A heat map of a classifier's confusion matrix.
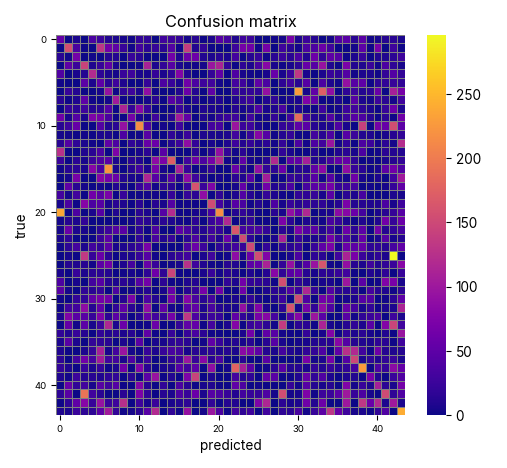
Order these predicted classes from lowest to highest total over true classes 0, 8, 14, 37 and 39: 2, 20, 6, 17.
2, 6, 20, 17
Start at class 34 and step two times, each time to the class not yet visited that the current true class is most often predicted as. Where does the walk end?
12
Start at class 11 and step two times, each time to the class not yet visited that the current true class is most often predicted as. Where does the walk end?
42
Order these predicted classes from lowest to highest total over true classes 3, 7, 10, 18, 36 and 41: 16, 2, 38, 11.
16, 2, 11, 38
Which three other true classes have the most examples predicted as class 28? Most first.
41, 33, 23
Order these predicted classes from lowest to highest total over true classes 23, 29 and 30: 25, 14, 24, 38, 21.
25, 24, 21, 38, 14
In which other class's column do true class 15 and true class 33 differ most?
6
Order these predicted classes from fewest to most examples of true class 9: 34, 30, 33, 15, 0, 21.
33, 21, 34, 0, 15, 30
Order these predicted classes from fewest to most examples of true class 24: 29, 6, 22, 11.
29, 22, 6, 11
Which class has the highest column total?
36
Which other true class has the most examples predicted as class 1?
32
